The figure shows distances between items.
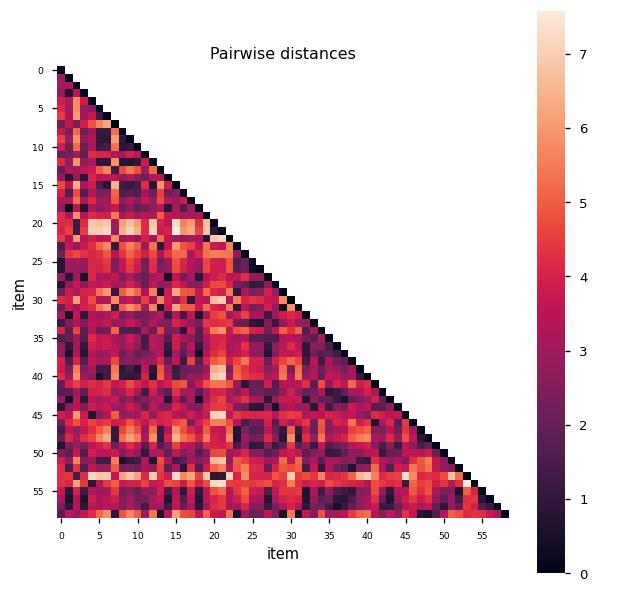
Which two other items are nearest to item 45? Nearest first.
4, 54
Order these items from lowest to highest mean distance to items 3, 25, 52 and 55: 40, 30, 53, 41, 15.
40, 15, 41, 30, 53
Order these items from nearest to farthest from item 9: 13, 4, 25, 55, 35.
55, 4, 35, 25, 13
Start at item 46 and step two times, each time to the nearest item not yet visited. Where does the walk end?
24
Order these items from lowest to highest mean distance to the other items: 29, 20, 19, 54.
29, 19, 54, 20
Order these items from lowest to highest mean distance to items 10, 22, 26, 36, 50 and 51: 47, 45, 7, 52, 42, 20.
42, 52, 45, 47, 7, 20
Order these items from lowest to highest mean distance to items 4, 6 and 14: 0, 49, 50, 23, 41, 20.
50, 49, 0, 41, 23, 20
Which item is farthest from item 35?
54
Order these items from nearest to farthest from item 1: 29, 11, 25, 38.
38, 11, 25, 29
